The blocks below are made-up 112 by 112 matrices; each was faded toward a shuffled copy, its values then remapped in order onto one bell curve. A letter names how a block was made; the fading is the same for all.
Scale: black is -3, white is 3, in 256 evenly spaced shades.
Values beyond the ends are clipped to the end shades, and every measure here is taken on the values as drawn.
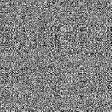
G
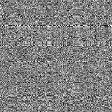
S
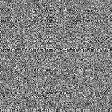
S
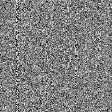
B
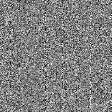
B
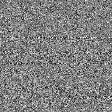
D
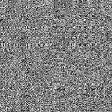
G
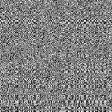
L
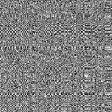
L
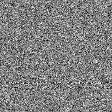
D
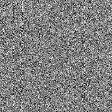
B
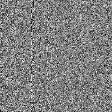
B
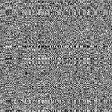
L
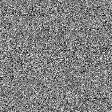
D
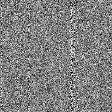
B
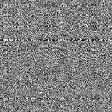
S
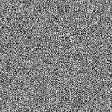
G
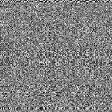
S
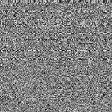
S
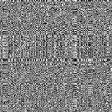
L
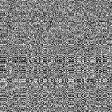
L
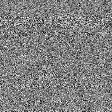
D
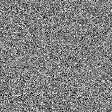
D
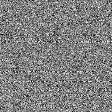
D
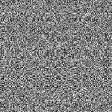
G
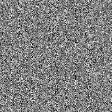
B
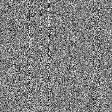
B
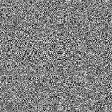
G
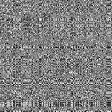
L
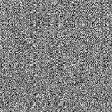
G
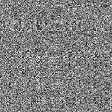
G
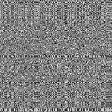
L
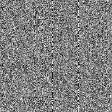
B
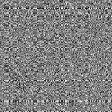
L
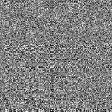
S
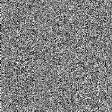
B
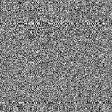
S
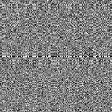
L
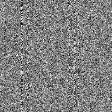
B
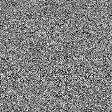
D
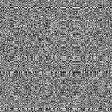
L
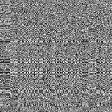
L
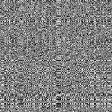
L
